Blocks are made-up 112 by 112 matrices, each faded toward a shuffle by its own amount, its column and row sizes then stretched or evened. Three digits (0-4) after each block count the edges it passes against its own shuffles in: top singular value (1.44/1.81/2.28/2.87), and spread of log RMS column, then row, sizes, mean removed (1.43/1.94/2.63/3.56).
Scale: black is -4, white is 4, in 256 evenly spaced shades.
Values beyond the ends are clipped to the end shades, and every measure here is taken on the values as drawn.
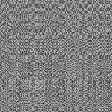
4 1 0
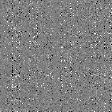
1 3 2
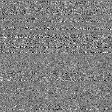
0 0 4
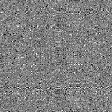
3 0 2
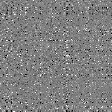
3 2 2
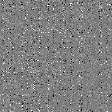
0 3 2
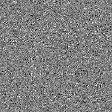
1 1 2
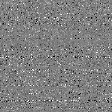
1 2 3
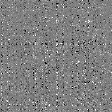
2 3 2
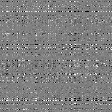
4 2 4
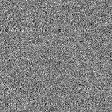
2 0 1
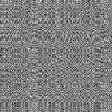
4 0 1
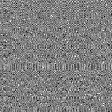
4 1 1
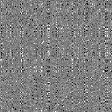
4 3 2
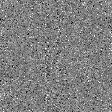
1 1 0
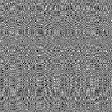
4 1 3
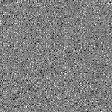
3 0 2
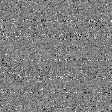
0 0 3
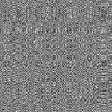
4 2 1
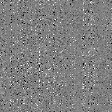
1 3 2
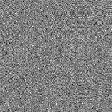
3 0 0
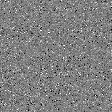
1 0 1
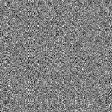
3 3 0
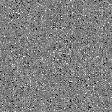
2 1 1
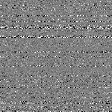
3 0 4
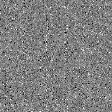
1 2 1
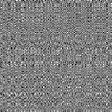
4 2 3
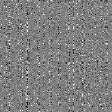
3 4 1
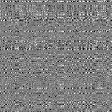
4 1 4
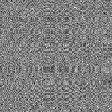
4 1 0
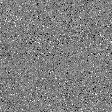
0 0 1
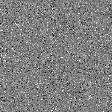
0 1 1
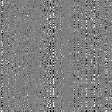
4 4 1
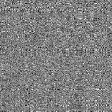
3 0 3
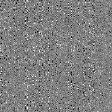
2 3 0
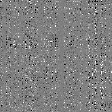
0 4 2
